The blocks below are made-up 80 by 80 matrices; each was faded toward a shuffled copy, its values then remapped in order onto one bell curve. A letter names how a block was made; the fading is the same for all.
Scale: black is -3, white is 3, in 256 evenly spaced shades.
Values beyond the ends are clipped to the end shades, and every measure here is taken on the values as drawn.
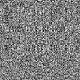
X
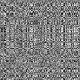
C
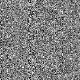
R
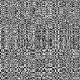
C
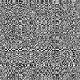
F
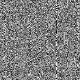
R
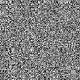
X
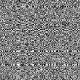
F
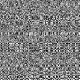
F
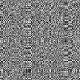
C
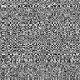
F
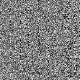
R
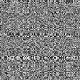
F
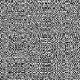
F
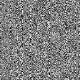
R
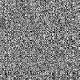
X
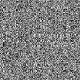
X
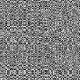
C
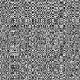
C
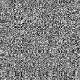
X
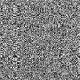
X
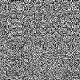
X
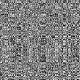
F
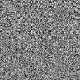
X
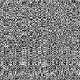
F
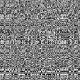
F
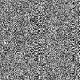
X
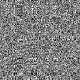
X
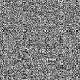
X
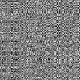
C
